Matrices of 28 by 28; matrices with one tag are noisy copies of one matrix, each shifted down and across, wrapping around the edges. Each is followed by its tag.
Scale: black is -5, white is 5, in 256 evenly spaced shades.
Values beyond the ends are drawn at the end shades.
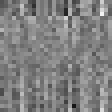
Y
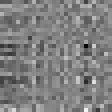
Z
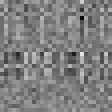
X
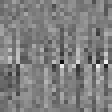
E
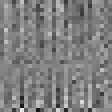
E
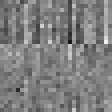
Y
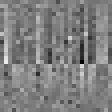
Y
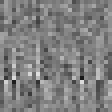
E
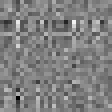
X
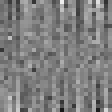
E
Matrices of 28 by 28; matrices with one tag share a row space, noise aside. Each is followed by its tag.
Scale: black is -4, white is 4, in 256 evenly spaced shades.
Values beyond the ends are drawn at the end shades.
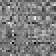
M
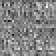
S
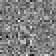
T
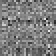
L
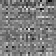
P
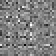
T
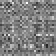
S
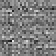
S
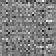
P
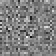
T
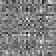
P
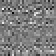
S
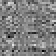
M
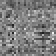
M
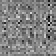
L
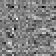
M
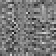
M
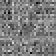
S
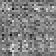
S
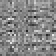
M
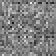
S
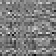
M
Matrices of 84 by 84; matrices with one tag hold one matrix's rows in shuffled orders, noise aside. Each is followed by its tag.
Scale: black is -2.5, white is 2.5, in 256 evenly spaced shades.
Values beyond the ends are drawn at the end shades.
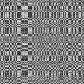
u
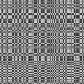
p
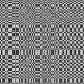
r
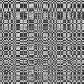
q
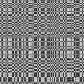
p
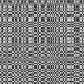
p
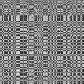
q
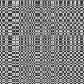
r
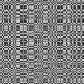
q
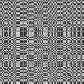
q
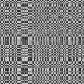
u
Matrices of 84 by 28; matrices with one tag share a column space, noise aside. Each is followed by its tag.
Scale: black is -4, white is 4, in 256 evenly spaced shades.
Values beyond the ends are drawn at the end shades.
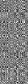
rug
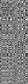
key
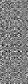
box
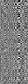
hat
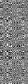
box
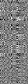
key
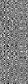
box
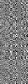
box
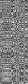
rug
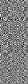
key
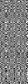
rug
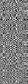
key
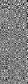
hat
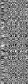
box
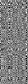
hat
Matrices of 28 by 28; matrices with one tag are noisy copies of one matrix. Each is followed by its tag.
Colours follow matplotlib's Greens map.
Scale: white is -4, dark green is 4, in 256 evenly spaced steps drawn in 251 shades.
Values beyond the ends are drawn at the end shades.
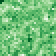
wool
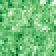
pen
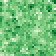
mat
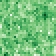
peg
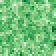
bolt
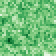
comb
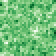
mat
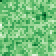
peg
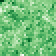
wool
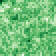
wool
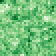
wool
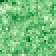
wool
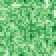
bolt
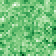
bolt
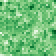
mat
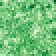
mat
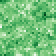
peg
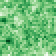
comb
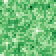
mat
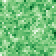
mat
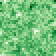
mat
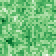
comb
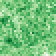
comb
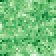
peg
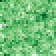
peg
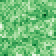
peg
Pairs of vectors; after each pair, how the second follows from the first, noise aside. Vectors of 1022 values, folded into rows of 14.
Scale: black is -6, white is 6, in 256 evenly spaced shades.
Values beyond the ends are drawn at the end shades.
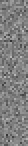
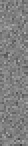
wrapped around, shrunk.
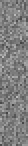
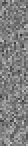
wrapped around.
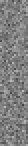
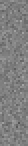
wrapped around, shrunk.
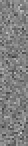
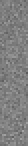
negated, shrunk.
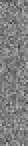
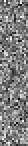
reversed, scaled up.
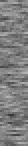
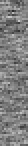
reversed.
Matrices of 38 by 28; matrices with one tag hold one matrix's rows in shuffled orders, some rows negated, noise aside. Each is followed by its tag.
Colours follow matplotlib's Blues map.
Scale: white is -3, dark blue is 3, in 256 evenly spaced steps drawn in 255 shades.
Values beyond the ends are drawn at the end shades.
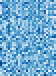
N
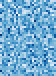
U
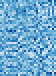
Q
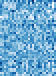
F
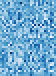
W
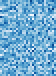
F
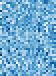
N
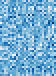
F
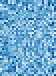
F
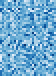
U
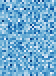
W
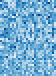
F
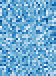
N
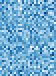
W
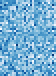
F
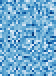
U
